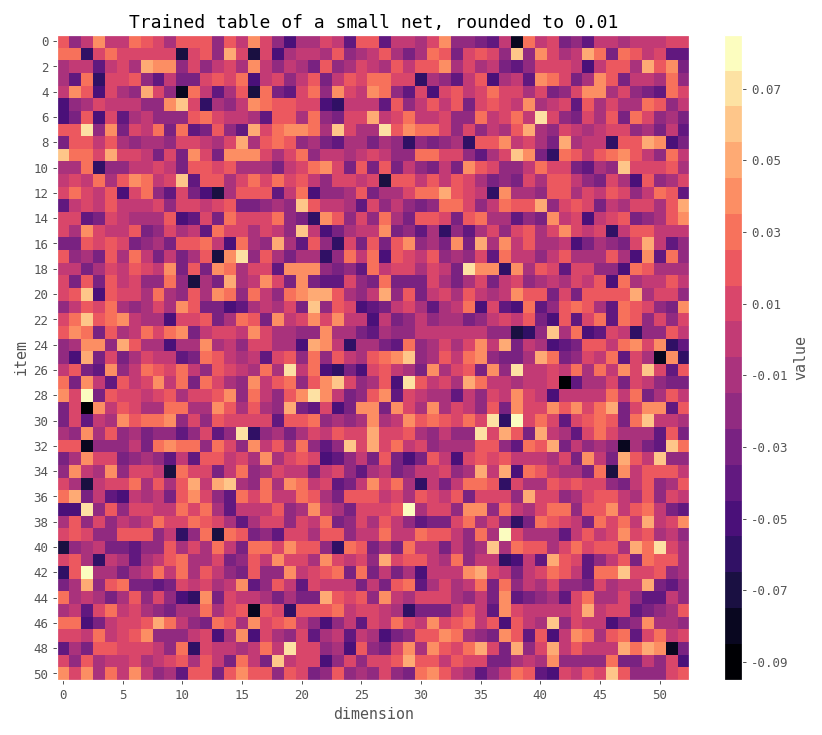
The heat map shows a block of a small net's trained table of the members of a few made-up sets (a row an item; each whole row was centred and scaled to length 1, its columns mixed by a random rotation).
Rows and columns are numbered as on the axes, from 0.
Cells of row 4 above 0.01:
15
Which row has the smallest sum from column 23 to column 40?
23
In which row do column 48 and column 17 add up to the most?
40
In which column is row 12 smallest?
13
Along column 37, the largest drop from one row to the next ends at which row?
35
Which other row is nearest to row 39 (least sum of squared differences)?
44
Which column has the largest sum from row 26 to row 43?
49
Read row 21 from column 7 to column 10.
-0.01 0.01 -0.01 0.04
